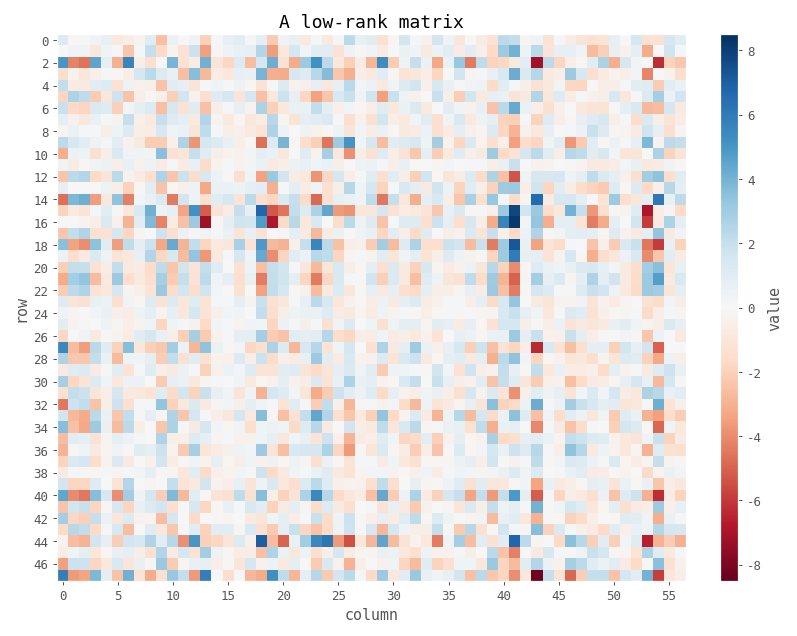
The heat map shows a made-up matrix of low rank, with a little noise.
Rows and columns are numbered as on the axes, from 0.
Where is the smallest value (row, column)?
47, 43
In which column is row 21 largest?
54
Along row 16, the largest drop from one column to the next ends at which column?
19
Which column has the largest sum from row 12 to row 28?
41
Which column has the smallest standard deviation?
27
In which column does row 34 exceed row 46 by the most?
0
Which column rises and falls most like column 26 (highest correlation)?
34
